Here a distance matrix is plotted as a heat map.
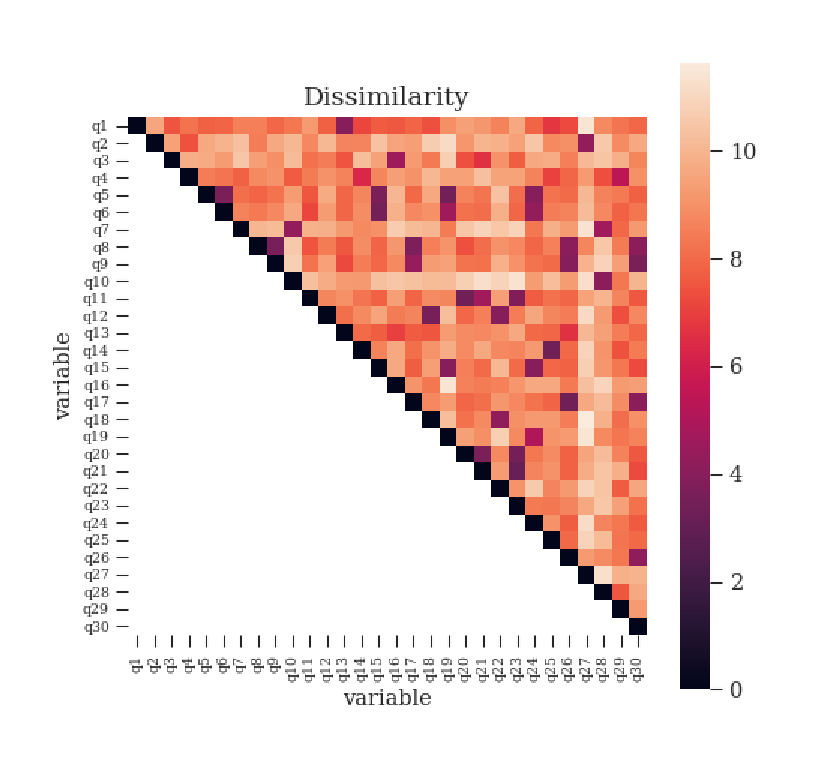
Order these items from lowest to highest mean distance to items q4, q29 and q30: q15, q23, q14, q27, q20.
q14, q15, q20, q23, q27
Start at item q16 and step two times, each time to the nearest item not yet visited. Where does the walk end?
q21
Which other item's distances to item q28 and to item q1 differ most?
q13
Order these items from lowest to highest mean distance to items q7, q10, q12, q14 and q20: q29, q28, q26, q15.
q28, q29, q26, q15
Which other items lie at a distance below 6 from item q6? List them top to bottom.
q5, q15, q19, q24
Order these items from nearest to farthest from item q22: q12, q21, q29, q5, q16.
q12, q29, q16, q21, q5
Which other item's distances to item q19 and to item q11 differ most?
q20
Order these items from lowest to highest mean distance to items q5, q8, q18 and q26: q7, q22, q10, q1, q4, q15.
q15, q1, q22, q4, q7, q10
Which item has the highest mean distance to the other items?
q27
